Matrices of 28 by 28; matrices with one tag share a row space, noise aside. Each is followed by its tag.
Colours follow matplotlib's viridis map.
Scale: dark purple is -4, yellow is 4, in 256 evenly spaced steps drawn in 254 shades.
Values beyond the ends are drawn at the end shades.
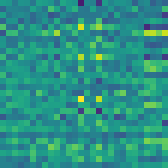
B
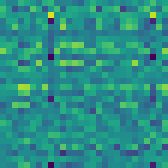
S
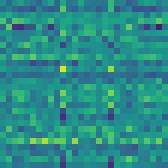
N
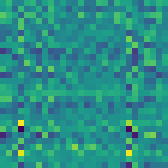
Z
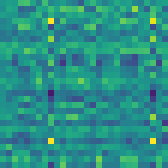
S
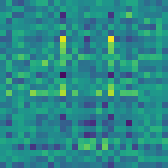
N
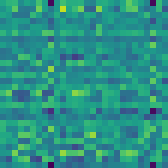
S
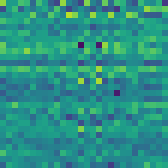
B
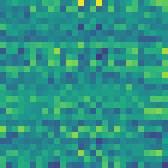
B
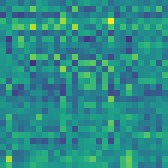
N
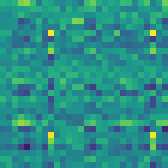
S
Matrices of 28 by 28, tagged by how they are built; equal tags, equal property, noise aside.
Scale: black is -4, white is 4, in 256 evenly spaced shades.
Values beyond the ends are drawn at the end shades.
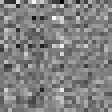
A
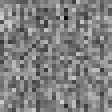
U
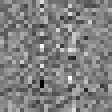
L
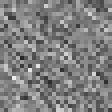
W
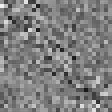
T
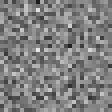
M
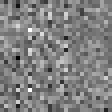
L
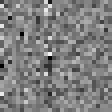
L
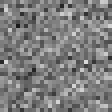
M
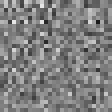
A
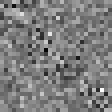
T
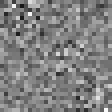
T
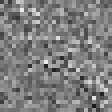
T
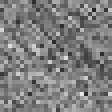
W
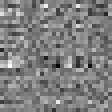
A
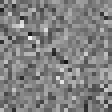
T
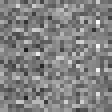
M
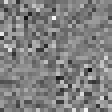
T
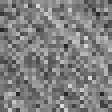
W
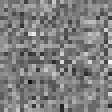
A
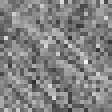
W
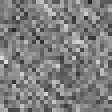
W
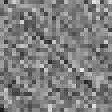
W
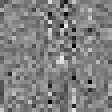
L
